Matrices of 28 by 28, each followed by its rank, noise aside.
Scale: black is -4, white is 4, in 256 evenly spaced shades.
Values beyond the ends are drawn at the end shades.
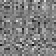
four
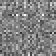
six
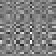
two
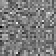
six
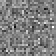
eight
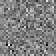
six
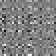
three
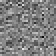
six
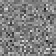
eight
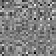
four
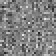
eight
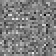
six
